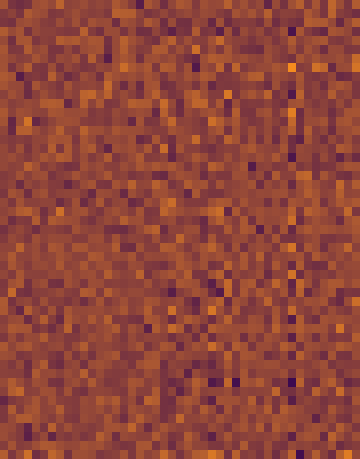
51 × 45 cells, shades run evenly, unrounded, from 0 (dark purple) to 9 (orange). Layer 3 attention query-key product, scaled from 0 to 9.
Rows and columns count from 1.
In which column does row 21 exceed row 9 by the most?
43
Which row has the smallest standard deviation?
29
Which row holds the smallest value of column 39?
33
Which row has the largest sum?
24
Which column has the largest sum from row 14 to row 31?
39
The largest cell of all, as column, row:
37, 8
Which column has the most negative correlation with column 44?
38
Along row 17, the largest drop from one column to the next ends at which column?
22
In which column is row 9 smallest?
3
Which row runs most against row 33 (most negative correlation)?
14
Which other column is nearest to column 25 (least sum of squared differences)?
11
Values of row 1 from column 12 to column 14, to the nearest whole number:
4 4 4
